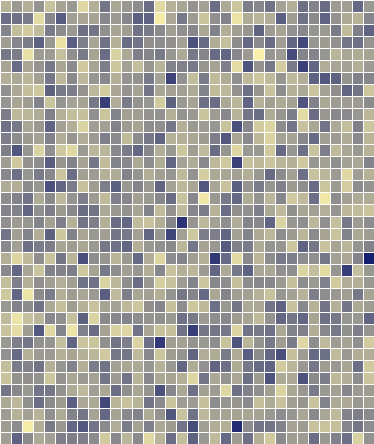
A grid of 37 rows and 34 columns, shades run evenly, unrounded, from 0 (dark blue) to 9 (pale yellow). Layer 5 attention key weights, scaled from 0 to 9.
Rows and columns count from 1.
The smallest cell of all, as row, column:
22, 34
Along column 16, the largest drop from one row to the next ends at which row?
35
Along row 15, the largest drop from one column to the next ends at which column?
7
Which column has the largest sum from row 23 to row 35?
1
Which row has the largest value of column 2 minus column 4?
28
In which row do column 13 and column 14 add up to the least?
2
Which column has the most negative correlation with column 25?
5
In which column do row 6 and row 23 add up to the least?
23
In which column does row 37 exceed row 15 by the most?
25
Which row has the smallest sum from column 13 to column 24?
36
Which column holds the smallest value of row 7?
16
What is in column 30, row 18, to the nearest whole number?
6
